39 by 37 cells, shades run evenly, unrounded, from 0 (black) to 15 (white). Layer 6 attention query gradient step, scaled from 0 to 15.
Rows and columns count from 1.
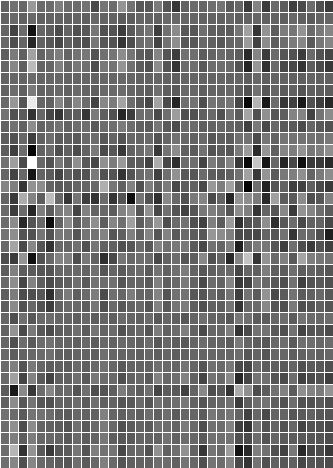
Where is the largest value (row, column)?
14, 4
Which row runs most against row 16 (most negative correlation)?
22
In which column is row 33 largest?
27
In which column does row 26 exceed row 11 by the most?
30
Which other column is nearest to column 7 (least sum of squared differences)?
10
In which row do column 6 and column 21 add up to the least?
19
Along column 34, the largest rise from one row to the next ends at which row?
15
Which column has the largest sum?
2
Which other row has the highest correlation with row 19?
25
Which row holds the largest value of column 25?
20
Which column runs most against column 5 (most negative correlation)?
16
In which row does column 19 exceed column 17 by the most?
17
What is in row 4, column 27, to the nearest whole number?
6
